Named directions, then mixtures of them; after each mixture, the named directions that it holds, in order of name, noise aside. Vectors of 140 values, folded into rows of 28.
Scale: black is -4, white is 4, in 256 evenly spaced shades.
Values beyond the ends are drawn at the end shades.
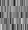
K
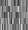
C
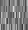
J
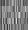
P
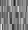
C, K.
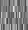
J.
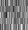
C, J, K.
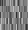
C, J, K.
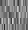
C, J, P.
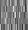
J.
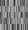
K, P.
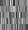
C, J, K.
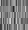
J, K, P.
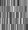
C, J, K.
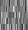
J.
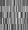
K, P.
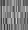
P.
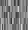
C.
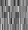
C.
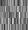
C, J, P.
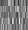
C, P.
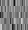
K.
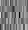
J, K.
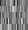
C, J, K.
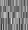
C.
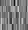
C, J, K.
